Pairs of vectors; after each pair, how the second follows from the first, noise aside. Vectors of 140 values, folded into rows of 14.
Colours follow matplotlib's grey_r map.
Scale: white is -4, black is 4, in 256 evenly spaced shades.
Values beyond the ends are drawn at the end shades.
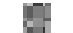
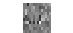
wrapped around, partly zeroed.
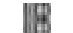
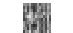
reversed, negated.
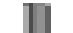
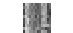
wrapped around, negated.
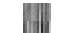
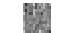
wrapped around, partly zeroed.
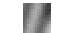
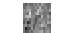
wrapped around, partly zeroed.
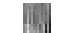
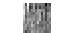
reversed, negated.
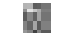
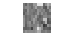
wrapped around, partly zeroed.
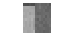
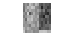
reversed, negated.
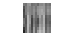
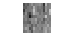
wrapped around, partly zeroed.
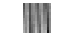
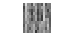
wrapped around, negated.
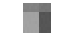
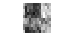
wrapped around, negated, scaled up.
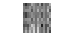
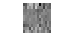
wrapped around, partly zeroed.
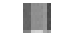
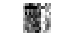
wrapped around, negated, scaled up.
